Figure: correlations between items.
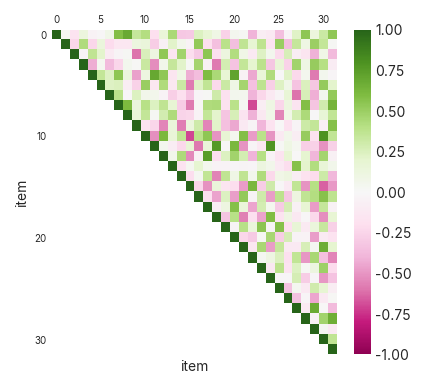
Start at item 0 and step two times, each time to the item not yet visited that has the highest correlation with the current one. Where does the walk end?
7
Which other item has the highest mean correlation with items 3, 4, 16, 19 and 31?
30
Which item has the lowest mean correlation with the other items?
15
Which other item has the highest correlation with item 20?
4
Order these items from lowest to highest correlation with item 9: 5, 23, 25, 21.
23, 5, 21, 25
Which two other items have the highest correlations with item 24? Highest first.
11, 18
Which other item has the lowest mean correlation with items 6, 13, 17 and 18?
22
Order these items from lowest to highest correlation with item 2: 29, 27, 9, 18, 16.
9, 29, 16, 18, 27
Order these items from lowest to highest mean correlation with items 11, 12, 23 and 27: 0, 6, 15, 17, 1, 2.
6, 15, 0, 1, 2, 17
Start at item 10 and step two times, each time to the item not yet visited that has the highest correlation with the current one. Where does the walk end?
21
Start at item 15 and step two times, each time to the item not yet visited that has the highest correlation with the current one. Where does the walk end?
29
